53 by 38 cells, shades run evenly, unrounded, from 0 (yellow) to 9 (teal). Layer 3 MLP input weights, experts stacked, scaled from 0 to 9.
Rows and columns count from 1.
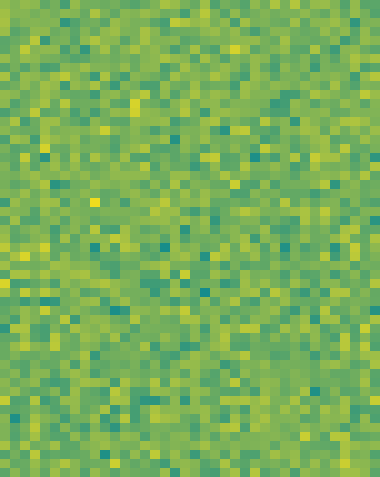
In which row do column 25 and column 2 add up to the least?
37
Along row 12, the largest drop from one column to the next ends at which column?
14
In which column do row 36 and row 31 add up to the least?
19
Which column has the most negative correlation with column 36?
34
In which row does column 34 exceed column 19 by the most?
31
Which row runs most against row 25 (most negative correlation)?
45
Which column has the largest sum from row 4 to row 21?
28
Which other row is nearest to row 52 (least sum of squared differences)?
20
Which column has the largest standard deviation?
5
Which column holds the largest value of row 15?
23
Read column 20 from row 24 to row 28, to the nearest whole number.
7 5 5 5 4
